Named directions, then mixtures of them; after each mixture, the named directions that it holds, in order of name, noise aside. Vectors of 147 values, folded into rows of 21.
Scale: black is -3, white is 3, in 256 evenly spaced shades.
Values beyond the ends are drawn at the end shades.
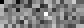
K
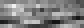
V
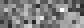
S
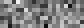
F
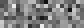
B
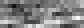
V.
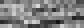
K, V.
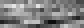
V.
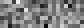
F.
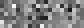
B.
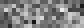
S.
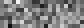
F.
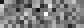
K.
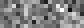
B, S.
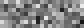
F, S.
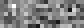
B, V.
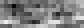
V.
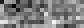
K, V.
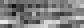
V.
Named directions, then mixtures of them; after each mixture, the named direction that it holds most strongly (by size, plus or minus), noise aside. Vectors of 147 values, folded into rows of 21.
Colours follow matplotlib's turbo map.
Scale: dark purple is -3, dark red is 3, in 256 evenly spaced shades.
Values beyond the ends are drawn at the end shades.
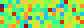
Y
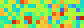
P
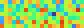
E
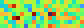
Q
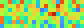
E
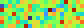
Y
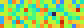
E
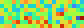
P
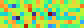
Q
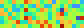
P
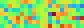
P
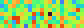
Q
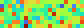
Y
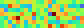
Q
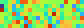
Y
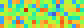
E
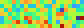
P
